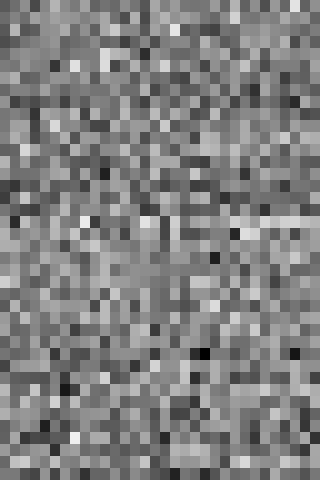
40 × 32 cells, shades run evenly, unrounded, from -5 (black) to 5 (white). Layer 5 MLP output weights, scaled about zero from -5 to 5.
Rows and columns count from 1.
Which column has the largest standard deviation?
21
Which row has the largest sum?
19
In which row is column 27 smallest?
18
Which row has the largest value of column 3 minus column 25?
17
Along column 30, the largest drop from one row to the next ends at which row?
20
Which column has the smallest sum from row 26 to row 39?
7
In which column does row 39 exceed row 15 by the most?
25
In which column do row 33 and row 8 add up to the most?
27
